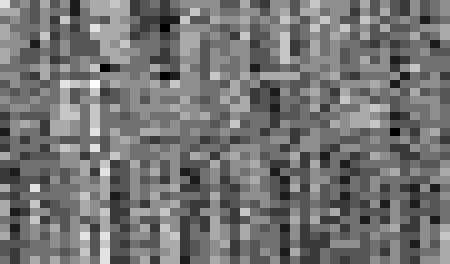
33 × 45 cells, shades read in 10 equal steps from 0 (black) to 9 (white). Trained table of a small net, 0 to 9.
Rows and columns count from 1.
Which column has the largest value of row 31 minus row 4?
17
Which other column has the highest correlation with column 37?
19
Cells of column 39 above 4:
12
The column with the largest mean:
11
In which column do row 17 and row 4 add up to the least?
40
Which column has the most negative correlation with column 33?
18
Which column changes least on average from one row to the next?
14
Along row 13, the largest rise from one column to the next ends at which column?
35
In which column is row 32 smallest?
29
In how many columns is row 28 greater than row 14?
9
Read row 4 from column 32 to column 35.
7 4 5 7
